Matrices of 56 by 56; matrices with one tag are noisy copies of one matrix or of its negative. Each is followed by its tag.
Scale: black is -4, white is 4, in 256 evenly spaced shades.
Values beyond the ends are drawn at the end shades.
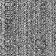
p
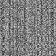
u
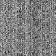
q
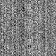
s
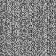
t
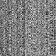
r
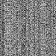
p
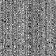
s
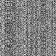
p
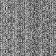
q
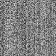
p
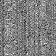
p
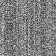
p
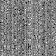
s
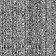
s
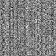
u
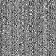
t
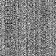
p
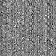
t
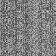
q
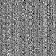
t
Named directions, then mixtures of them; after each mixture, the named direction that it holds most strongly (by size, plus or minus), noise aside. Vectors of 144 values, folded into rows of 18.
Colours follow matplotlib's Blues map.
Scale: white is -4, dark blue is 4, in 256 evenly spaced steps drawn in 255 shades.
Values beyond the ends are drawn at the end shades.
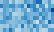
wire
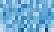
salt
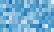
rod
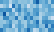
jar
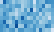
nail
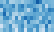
wire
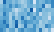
nail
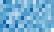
nail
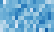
nail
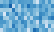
jar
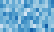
rod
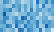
nail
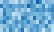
wire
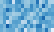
rod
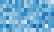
rod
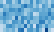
salt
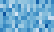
jar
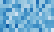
nail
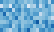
jar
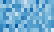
nail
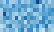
salt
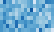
nail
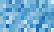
rod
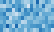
rod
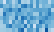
salt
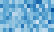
wire
